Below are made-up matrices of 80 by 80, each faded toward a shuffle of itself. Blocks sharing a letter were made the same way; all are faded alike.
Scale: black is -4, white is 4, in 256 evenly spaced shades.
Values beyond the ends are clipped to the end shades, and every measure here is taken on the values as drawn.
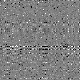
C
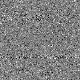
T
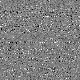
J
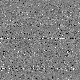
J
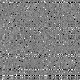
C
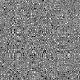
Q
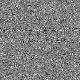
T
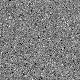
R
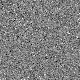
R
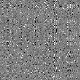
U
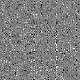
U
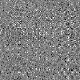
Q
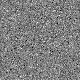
R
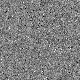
R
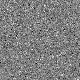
R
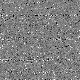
J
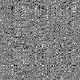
Q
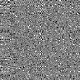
Q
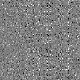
U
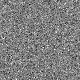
R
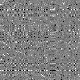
C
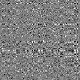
C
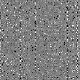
U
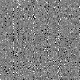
U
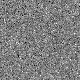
R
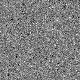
R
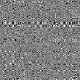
C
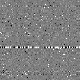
C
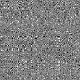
Q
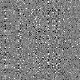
U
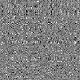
Q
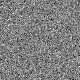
R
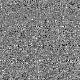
T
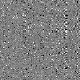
U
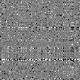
C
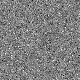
R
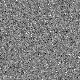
R
